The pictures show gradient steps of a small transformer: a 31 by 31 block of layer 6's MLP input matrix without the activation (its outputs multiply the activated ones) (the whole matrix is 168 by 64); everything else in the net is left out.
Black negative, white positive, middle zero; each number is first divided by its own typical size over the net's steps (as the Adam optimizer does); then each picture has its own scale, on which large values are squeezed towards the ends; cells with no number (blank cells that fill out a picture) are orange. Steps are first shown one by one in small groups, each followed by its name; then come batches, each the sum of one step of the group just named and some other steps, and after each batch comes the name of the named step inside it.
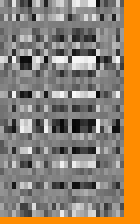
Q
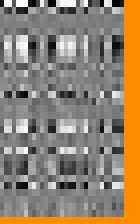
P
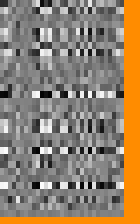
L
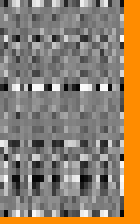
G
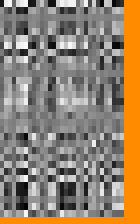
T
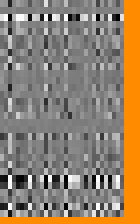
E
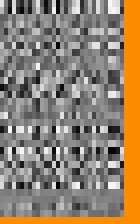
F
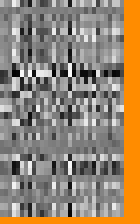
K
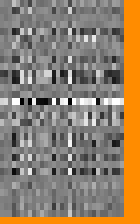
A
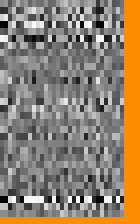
T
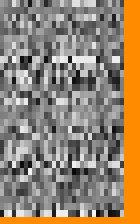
Q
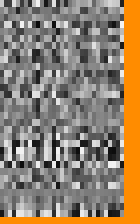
F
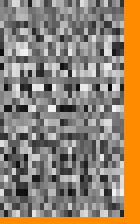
G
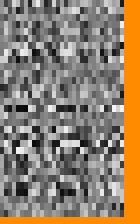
F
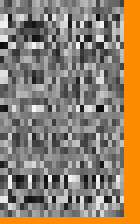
E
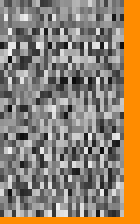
L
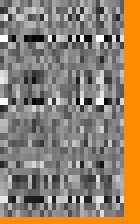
E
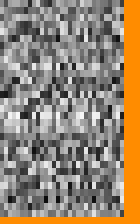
L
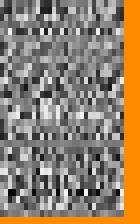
F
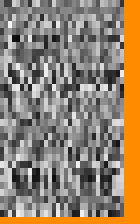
G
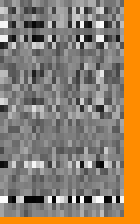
Q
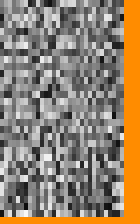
T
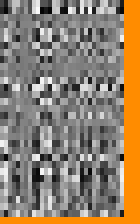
G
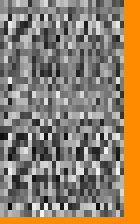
T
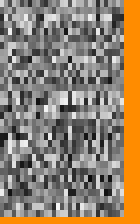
Q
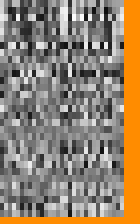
K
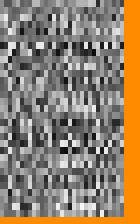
Q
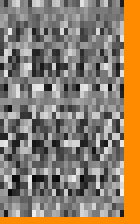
G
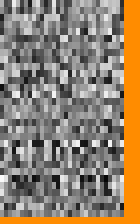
F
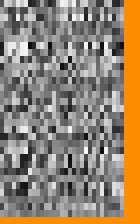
P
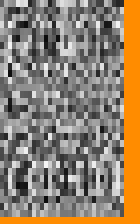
P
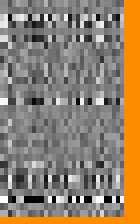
E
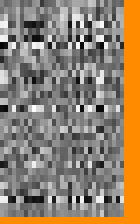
L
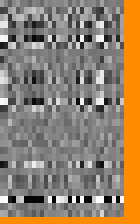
E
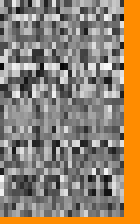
F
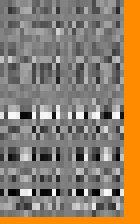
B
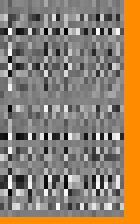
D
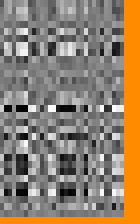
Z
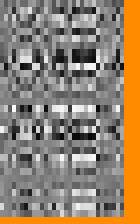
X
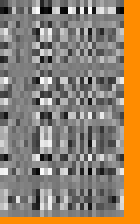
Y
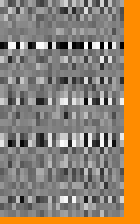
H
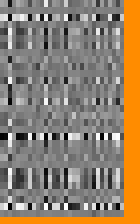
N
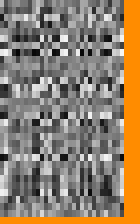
Y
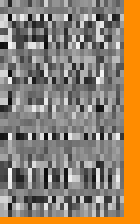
N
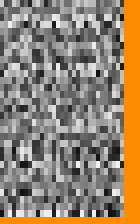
Z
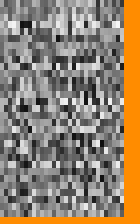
Z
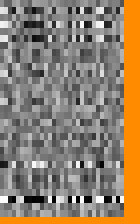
X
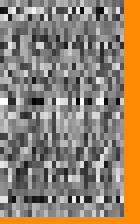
H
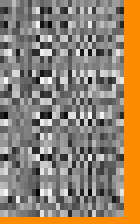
Y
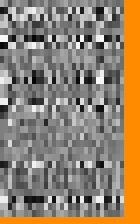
N
